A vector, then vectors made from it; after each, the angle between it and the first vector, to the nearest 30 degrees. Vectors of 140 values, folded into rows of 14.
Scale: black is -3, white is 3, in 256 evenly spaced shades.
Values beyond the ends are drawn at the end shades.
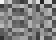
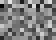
30 degrees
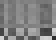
90 degrees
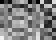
150 degrees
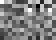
30 degrees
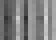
90 degrees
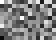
30 degrees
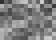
150 degrees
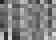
120 degrees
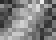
120 degrees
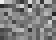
30 degrees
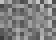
30 degrees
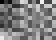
150 degrees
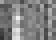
60 degrees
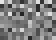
30 degrees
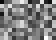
150 degrees
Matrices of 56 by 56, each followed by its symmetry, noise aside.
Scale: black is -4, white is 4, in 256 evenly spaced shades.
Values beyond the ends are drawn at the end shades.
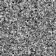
antisymmetric.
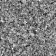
antisymmetric.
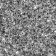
symmetric across the other diagonal.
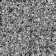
symmetric.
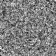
antisymmetric.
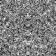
mirrored left to right.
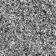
symmetric across the other diagonal.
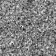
symmetric.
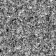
antisymmetric.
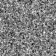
antisymmetric.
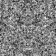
mirrored left to right.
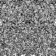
mirrored left to right.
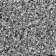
antisymmetric.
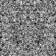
mirrored left to right.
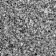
antisymmetric.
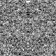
mirrored left to right.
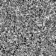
antisymmetric.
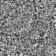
symmetric.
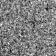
symmetric across the other diagonal.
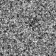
symmetric across the other diagonal.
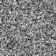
symmetric across the other diagonal.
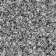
symmetric.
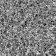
symmetric.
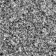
symmetric across the other diagonal.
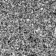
antisymmetric.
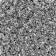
symmetric.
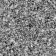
symmetric across the other diagonal.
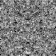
mirrored left to right.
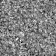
symmetric across the other diagonal.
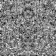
mirrored left to right.
